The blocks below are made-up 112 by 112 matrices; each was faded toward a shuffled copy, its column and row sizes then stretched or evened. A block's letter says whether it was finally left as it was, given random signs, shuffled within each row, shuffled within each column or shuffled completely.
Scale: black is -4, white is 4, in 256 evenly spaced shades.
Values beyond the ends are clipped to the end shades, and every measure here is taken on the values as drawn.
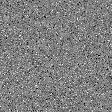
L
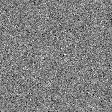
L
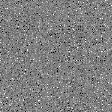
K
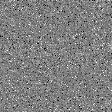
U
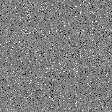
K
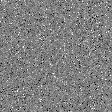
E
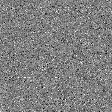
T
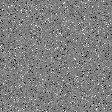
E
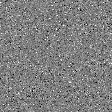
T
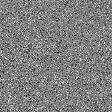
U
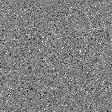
T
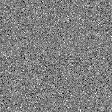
K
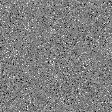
E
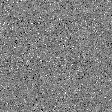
T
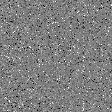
U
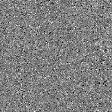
K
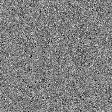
U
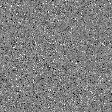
U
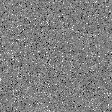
E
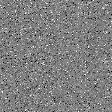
U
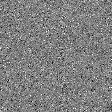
E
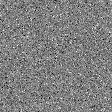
L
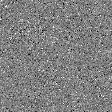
U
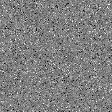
U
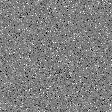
L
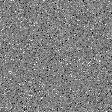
T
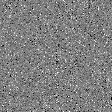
E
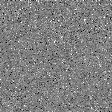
T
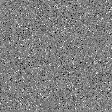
U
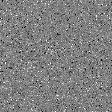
K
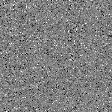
K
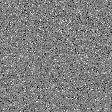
T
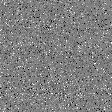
T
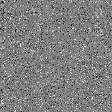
K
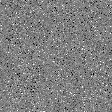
E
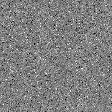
E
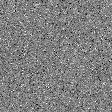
L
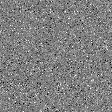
T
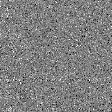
K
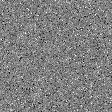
L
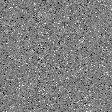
E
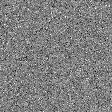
L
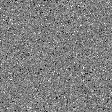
T
